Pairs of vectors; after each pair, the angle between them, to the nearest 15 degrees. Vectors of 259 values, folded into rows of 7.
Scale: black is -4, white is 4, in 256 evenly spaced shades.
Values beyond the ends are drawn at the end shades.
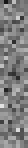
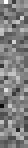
150 degrees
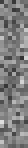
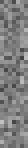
30 degrees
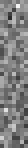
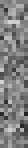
75 degrees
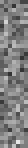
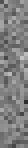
120 degrees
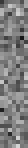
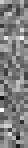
150 degrees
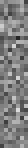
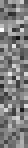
45 degrees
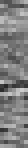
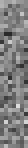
75 degrees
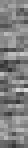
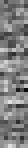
150 degrees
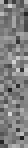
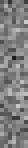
105 degrees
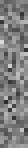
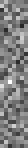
120 degrees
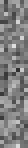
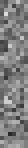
60 degrees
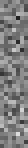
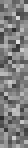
150 degrees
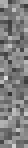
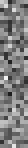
15 degrees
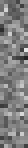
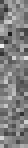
135 degrees
